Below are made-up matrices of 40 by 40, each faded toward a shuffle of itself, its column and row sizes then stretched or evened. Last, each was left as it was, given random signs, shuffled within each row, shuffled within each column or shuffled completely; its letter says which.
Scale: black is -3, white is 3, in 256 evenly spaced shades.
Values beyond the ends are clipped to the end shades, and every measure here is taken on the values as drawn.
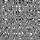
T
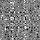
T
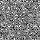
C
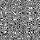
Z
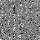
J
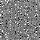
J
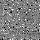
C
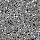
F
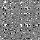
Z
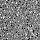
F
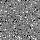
F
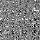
Z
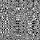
T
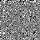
Z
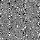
J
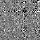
Z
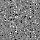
J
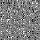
T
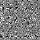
Z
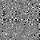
T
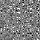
T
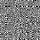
T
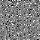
Z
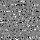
C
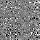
Z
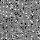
J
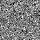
F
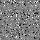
C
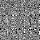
Z
